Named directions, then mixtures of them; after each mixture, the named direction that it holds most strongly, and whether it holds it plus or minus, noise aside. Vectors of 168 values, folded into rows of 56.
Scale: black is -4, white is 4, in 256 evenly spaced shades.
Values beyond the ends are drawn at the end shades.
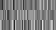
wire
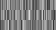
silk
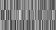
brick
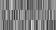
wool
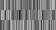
brick, minus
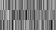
wire, minus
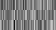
wire, plus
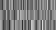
wire, plus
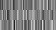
wire, plus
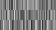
wool, minus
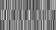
silk, plus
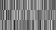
brick, plus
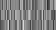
silk, plus
